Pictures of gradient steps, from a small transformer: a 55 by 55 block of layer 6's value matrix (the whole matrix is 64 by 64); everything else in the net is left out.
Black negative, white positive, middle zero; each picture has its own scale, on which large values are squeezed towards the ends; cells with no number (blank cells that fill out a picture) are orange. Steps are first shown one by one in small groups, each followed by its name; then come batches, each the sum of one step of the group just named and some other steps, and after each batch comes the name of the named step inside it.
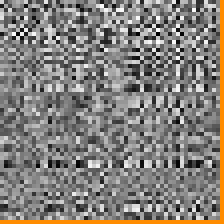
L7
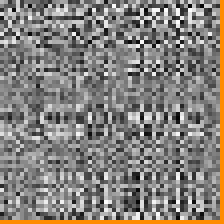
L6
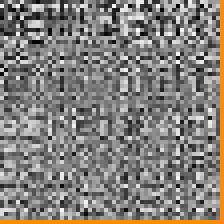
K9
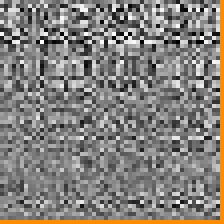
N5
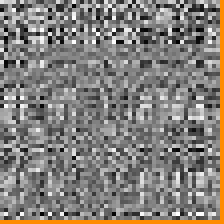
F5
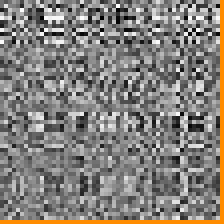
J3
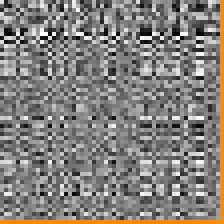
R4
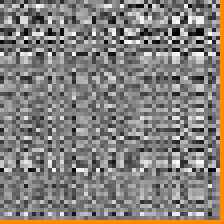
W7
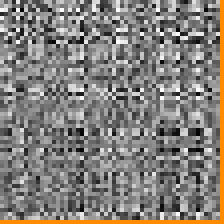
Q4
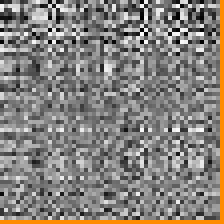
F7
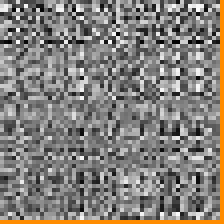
Q4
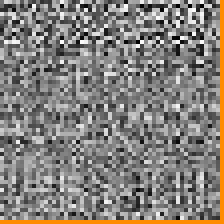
L6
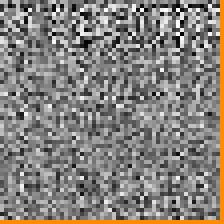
L6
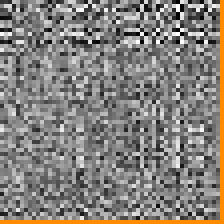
F7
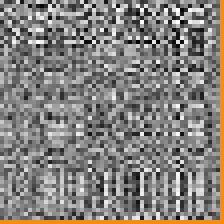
L6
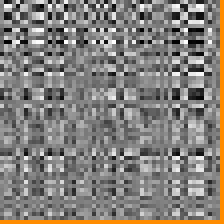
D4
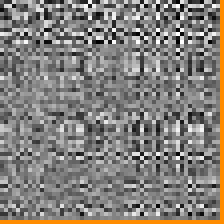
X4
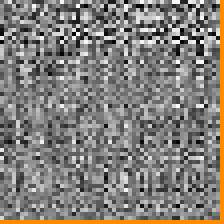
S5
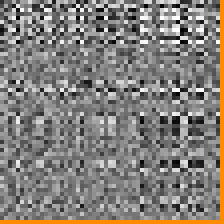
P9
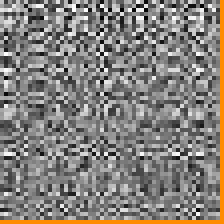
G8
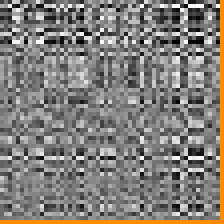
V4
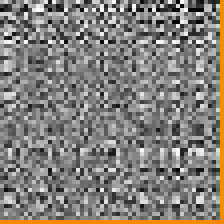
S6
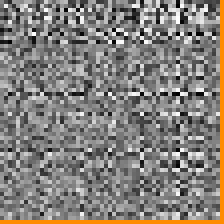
P9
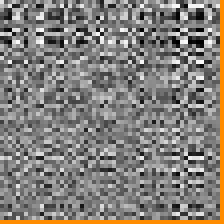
V4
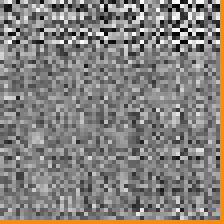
S5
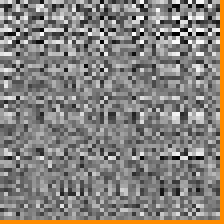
G8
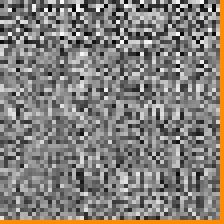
S5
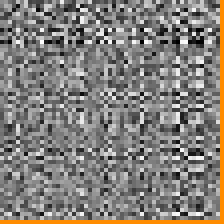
S5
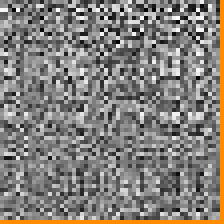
G8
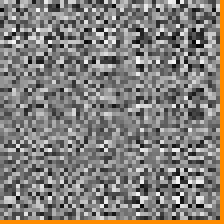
S6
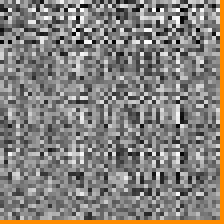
S5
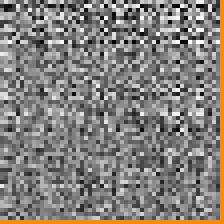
P9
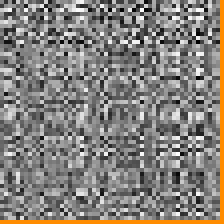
G8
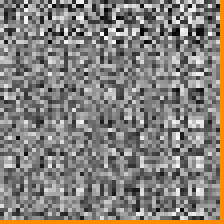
D4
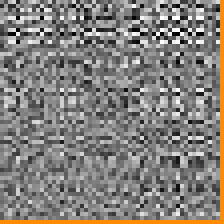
P9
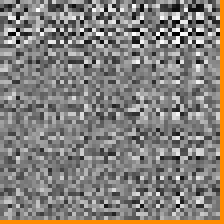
S6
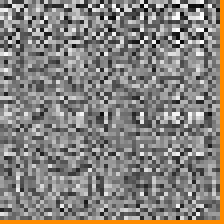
G8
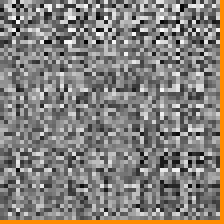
X4
